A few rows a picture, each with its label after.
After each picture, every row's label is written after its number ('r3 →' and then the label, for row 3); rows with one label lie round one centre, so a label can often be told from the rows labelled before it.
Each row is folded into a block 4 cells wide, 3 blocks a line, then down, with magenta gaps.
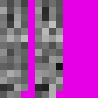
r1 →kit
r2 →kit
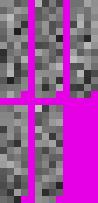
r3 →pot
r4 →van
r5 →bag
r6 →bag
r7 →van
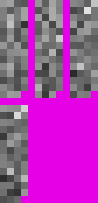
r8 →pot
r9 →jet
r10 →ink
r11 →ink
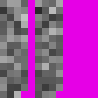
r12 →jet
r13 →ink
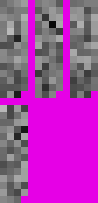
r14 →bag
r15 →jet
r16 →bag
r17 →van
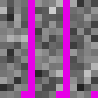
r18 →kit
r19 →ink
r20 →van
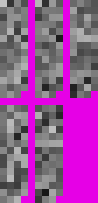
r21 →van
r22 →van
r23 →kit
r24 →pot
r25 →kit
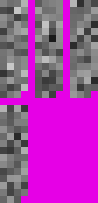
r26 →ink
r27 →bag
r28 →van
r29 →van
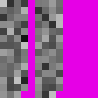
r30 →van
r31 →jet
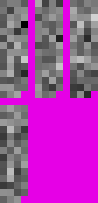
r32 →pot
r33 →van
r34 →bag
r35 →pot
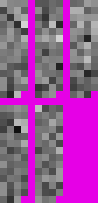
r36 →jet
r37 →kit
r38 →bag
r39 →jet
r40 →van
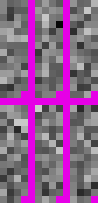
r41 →kit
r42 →pot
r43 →ink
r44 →jet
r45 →van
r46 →van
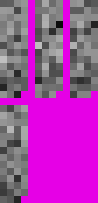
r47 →bag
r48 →pot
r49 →pot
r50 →bag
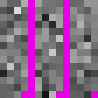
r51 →ink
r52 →jet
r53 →bag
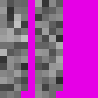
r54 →kit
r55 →van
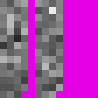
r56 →bag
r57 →ink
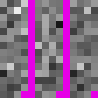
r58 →ink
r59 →pot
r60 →ink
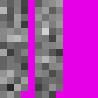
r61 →kit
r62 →bag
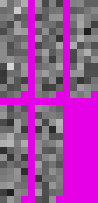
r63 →ink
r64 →van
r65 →pot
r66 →kit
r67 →jet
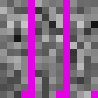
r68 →bag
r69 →jet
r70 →pot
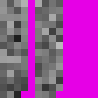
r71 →bag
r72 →van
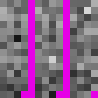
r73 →bag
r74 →bag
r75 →ink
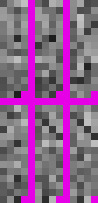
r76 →bag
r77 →bag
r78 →pot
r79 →bag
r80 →jet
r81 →jet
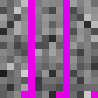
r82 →ink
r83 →bag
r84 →jet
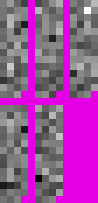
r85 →pot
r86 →bag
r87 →ink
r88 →pot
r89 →ink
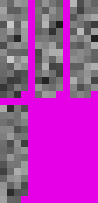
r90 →bag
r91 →pot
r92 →van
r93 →van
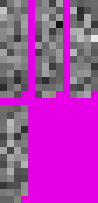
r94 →bag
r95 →pot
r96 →kit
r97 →pot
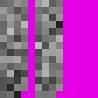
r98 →bag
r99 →pot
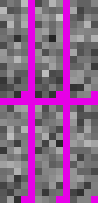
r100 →bag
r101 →bag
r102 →kit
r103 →bag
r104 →van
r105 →kit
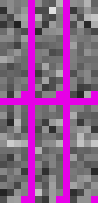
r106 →jet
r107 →ink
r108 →jet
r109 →kit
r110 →jet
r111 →kit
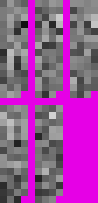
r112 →pot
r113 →jet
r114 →jet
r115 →bag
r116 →ink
